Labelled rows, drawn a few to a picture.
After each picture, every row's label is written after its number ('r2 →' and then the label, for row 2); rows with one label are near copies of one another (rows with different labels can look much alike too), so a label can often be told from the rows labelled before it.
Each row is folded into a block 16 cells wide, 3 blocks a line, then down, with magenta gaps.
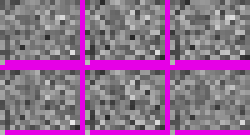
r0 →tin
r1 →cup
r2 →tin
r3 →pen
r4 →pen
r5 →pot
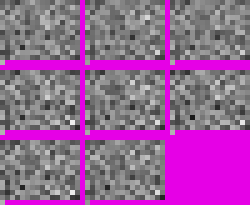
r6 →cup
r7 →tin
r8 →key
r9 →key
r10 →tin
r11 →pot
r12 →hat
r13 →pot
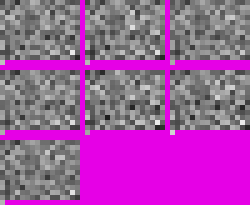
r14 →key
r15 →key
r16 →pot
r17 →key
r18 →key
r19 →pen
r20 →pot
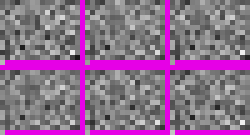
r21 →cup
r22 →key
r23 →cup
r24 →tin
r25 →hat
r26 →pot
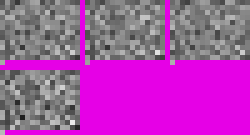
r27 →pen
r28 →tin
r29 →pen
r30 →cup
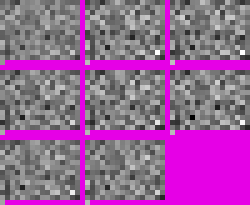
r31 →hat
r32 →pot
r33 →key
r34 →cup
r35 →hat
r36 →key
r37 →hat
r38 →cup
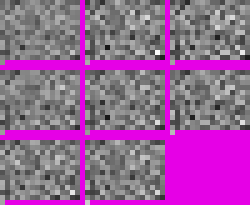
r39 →hat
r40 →cup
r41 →tin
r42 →tin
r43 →hat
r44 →cup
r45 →hat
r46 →pen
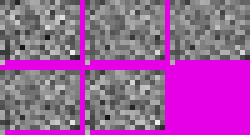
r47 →cup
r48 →pot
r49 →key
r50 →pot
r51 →pot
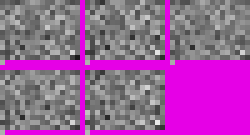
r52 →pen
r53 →cup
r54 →cup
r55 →cup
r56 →tin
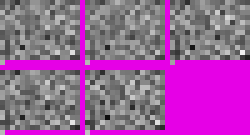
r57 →hat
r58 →pot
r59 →hat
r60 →pen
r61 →cup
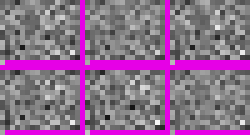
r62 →pot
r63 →pen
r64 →pen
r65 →pen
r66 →pot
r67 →key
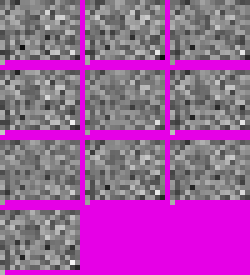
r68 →tin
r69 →cup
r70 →hat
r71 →pen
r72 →pot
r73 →pot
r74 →hat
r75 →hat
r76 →pot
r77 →cup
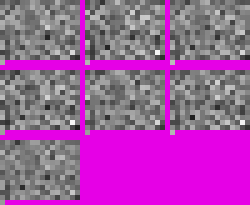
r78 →hat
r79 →pot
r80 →pen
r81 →hat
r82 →hat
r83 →pot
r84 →cup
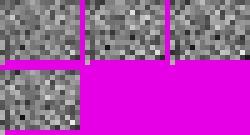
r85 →cup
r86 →tin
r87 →cup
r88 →pen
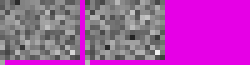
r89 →key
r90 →pot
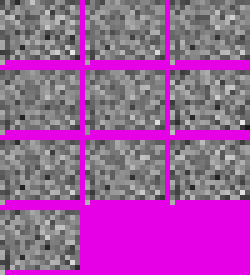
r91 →key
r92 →key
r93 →tin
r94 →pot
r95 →hat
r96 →hat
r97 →key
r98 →hat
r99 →pot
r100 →cup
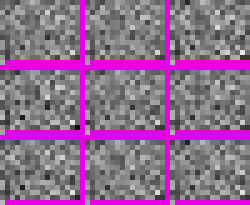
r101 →pot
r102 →hat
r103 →pen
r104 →hat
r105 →cup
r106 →tin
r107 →pot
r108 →hat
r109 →key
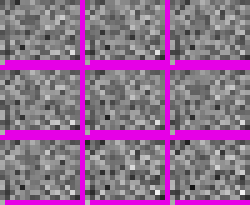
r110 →tin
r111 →hat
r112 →cup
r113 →hat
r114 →cup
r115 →cup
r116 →pen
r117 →key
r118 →key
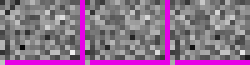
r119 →tin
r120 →tin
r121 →cup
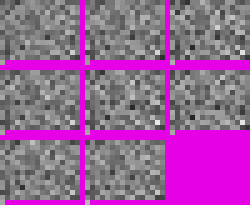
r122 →pot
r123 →hat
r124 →key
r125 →hat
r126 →key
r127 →pot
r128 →cup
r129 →tin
